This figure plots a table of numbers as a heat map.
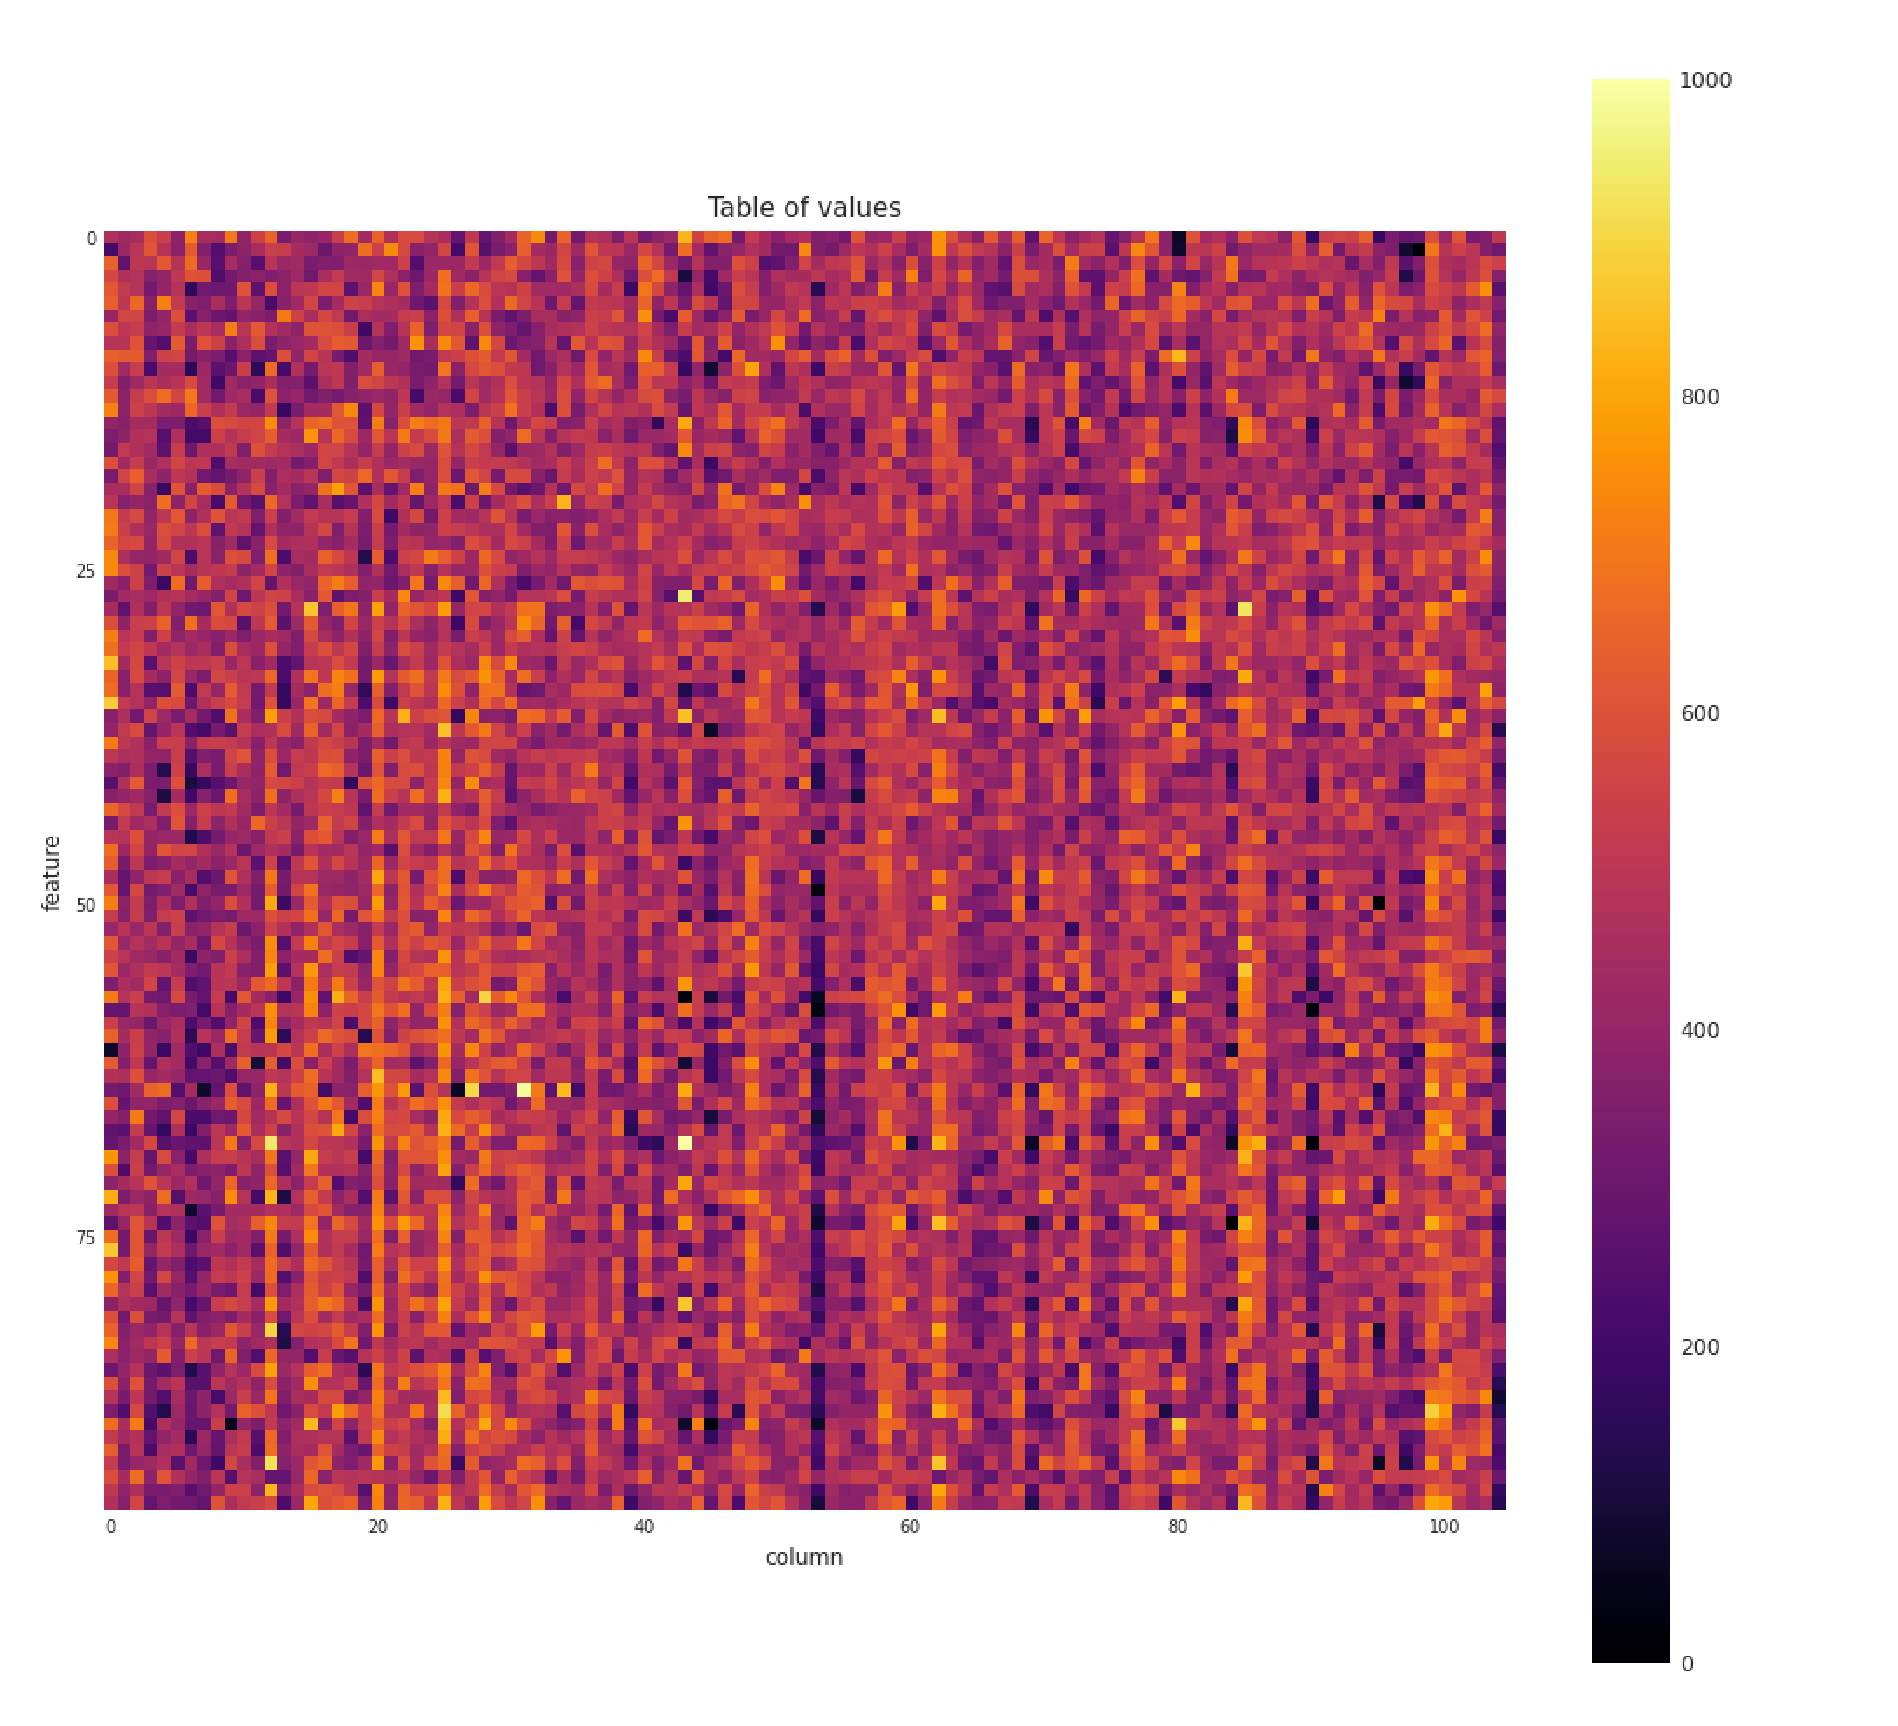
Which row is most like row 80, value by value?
14
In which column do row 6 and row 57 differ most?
43
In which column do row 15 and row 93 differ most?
84
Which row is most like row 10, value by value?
62
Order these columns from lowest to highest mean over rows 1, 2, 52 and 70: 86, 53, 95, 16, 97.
97, 53, 95, 16, 86
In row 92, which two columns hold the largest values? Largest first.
12, 62
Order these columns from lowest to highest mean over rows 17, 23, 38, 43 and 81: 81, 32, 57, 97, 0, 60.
97, 32, 57, 60, 81, 0
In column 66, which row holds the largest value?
0
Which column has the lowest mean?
53
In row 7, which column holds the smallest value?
19
